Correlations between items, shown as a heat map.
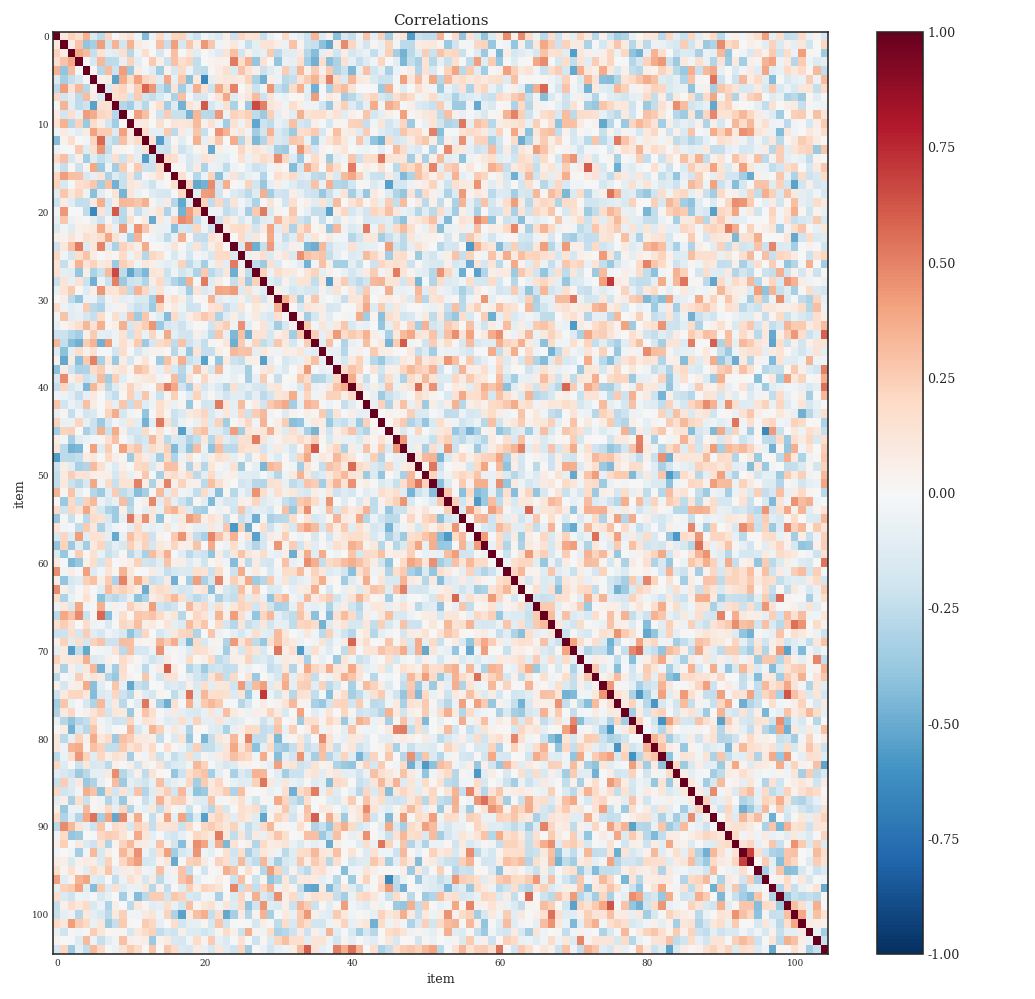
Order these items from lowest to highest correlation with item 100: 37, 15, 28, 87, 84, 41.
87, 37, 41, 84, 15, 28
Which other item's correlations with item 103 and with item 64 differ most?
98
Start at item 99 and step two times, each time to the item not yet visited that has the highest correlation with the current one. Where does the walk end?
28
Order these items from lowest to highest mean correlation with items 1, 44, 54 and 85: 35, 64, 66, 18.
35, 64, 18, 66
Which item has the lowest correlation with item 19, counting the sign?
17
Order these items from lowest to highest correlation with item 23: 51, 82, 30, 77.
30, 51, 82, 77
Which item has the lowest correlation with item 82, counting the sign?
78
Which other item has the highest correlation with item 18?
75
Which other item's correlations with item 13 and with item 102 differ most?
104
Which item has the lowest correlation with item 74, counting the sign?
10
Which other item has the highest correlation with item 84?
8
